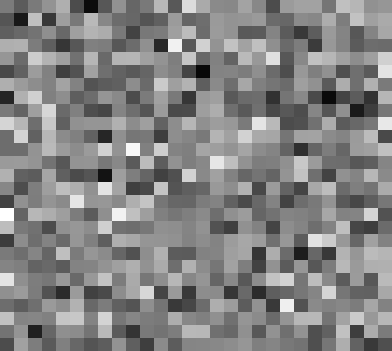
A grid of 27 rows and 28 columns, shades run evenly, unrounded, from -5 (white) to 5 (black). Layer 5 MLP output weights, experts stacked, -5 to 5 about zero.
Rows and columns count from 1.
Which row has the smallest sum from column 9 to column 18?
12
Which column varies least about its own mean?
16
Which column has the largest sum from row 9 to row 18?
26
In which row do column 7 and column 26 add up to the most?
9
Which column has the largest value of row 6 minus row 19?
15
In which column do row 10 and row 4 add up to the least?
19
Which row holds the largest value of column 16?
18
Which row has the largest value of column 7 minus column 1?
17
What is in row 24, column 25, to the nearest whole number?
0
